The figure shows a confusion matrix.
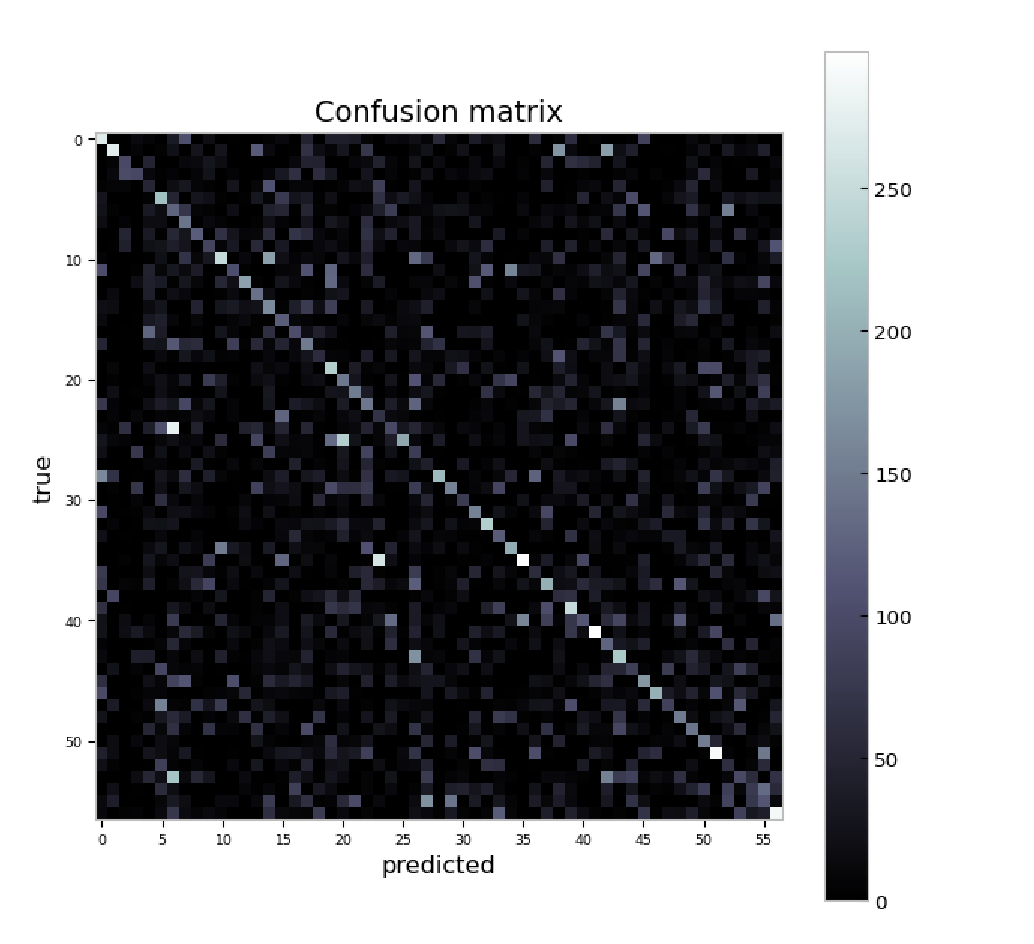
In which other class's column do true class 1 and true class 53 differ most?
6
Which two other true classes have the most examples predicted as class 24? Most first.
40, 6
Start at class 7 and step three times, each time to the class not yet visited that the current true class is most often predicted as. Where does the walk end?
26
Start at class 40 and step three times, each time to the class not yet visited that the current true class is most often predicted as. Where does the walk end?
15
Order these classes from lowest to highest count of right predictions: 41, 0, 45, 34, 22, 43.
22, 45, 34, 43, 0, 41
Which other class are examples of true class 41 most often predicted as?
51
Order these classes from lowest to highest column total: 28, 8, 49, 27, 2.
2, 28, 8, 49, 27
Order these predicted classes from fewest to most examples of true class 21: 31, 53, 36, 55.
31, 53, 36, 55
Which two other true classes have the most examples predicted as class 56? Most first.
40, 9
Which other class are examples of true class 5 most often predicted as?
44
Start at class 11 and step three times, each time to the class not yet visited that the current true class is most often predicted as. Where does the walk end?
14
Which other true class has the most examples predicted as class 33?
56
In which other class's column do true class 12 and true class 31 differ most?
19
